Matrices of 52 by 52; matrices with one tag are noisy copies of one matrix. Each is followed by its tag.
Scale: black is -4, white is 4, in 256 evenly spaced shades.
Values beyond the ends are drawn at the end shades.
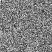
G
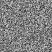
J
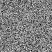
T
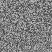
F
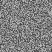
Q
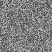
J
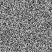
Q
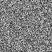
J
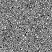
Q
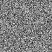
Q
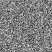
J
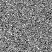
G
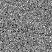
F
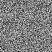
T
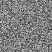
Q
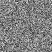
G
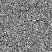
F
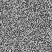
Q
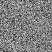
J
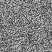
J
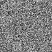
J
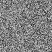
Q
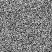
J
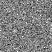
G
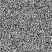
F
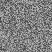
G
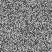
F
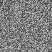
Q
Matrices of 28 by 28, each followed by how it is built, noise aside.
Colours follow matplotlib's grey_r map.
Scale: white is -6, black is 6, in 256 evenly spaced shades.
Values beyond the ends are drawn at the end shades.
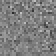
upper triangular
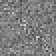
banded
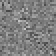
banded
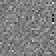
uneven columns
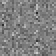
uneven columns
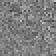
upper triangular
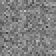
repeating rows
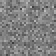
repeating columns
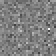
uneven columns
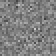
noise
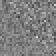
upper triangular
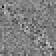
banded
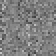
uneven columns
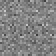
repeating columns
